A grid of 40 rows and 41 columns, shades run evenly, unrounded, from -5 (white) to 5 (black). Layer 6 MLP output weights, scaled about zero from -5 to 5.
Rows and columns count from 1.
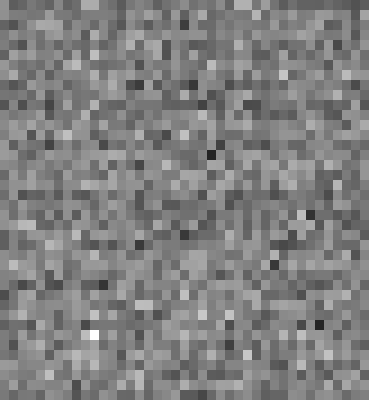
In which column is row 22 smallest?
34
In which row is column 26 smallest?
32
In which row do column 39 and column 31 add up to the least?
26
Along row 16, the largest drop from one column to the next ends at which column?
25
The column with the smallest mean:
11
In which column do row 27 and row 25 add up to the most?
31
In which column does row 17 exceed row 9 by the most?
13
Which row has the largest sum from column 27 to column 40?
20
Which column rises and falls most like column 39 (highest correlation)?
36
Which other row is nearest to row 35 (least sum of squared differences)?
21
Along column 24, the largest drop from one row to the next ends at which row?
17
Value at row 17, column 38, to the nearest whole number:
-1
